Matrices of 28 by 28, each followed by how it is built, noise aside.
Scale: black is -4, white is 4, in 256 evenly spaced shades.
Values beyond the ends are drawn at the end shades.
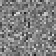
repeating columns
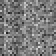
repeating rows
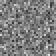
repeating rows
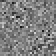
block diagonal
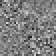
block diagonal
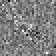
banded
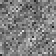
Hankel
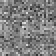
blocks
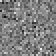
block diagonal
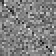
diagonal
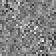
block diagonal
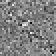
banded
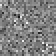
block diagonal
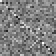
diagonal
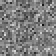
repeating rows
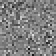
block diagonal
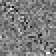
banded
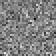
repeating columns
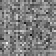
blocks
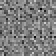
repeating columns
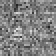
blocks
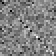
diagonal
